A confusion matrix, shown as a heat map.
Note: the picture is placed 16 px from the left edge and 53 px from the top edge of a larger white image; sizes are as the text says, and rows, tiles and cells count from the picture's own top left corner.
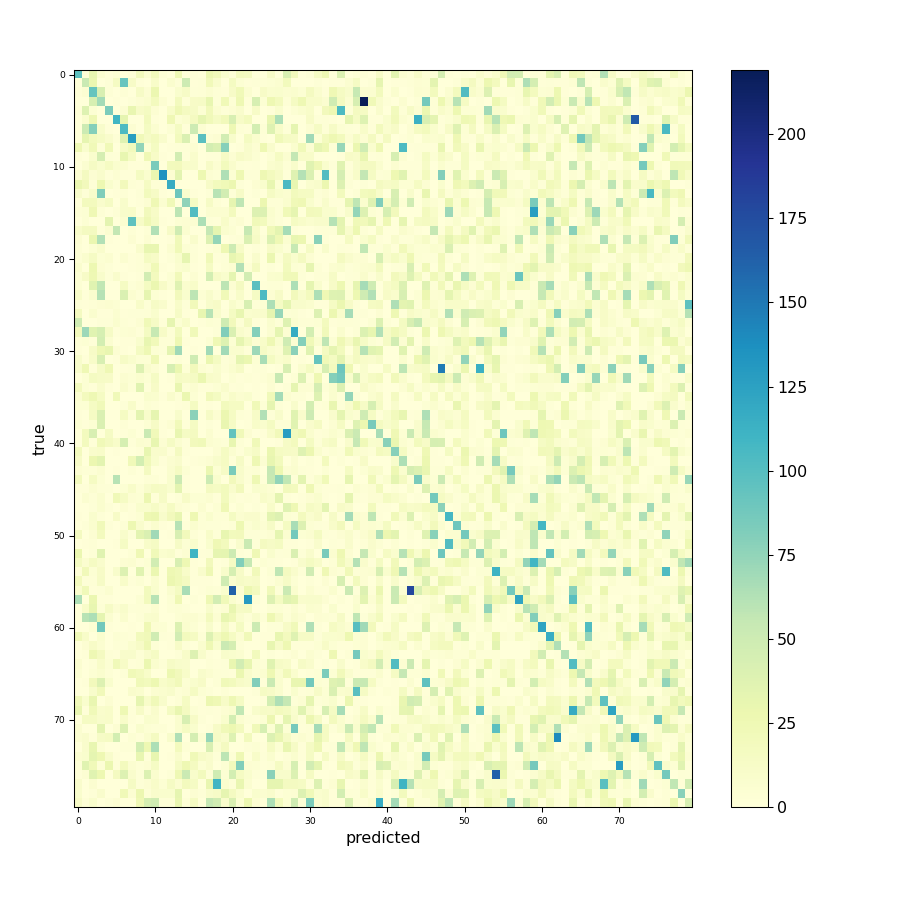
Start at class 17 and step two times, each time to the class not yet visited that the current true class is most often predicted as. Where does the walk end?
41
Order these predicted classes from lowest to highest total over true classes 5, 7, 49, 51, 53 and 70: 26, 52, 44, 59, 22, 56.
52, 56, 26, 22, 44, 59
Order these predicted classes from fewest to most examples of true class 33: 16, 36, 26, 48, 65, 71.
65, 48, 16, 36, 26, 71
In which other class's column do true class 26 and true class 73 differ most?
62
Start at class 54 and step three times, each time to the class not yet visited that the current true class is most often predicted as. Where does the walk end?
79
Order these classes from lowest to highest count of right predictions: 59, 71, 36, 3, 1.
36, 71, 1, 3, 59
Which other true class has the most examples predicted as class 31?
18
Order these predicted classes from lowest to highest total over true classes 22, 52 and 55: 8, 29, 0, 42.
29, 8, 0, 42
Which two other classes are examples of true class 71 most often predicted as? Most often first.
54, 28
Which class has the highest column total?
66
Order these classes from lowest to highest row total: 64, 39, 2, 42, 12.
42, 2, 64, 12, 39
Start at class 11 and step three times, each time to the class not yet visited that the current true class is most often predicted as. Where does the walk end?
74
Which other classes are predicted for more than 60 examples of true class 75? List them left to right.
21, 59, 70
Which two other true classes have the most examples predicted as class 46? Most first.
50, 17
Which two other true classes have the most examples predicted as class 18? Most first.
77, 13
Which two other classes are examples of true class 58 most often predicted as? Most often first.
53, 59
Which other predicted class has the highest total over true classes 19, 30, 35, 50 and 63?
28
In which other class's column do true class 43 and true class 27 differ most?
56
